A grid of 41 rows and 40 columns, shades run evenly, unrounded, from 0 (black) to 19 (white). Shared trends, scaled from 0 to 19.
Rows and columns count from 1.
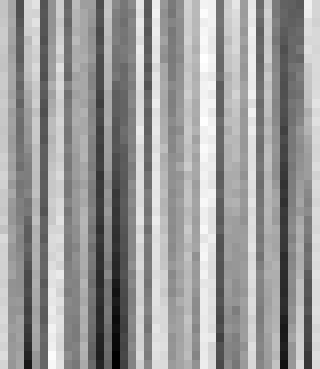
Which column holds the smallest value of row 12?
13
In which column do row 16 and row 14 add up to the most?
26
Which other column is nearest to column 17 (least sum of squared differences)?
22
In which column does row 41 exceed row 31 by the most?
38
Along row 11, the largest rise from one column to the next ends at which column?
20
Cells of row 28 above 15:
9
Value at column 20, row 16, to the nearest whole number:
17
